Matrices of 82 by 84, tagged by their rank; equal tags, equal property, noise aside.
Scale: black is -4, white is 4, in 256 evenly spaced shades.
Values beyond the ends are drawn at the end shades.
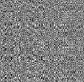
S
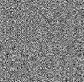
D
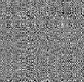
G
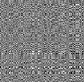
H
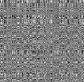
H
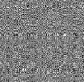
G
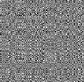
G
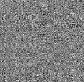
D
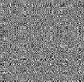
G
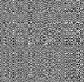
H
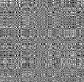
H
